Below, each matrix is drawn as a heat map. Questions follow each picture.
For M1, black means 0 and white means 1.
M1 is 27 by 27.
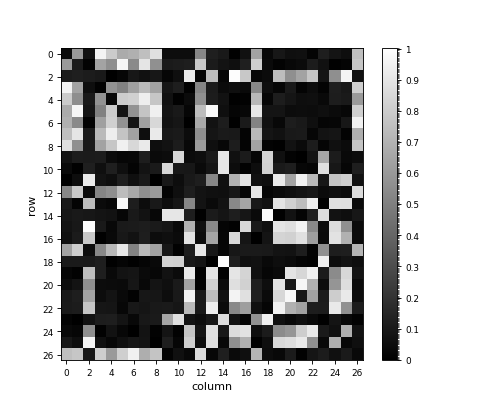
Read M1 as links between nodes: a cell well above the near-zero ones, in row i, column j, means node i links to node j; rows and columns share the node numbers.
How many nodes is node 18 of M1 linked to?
4
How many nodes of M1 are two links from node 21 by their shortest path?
1
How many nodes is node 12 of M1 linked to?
10
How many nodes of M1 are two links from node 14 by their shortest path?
1
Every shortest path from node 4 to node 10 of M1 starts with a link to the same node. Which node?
node 17
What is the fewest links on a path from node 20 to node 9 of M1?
5
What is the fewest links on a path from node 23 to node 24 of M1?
4
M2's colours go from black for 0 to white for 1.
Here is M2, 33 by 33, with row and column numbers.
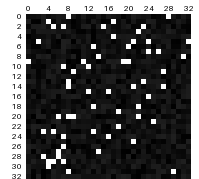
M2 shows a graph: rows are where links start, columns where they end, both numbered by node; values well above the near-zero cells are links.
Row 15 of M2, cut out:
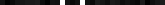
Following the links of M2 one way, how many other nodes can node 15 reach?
5
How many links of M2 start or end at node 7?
7
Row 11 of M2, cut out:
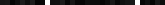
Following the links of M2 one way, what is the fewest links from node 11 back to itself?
2
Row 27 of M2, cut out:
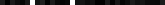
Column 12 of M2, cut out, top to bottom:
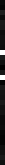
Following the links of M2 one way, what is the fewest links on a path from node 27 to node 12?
7
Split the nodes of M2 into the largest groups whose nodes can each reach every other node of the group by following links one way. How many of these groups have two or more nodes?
3
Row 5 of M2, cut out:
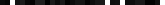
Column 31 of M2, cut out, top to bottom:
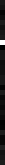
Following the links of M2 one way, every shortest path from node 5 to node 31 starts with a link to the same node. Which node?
node 2
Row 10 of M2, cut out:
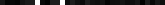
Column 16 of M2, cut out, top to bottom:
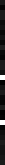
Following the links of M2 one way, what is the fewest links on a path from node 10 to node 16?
3
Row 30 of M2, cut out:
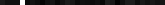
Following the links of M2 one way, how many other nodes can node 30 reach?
2
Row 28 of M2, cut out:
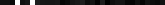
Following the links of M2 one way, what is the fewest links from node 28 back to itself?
5
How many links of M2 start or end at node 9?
6
